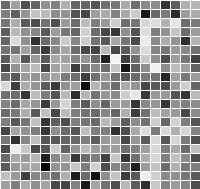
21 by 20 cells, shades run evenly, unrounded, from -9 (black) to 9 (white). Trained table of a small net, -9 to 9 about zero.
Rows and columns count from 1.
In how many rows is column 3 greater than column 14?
12
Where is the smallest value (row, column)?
19, 5
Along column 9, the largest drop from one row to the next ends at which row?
6
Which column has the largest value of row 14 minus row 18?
11
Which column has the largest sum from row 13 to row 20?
16
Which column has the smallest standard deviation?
1
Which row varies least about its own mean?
9
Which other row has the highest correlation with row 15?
4
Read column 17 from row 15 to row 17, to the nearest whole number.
6 -3 0
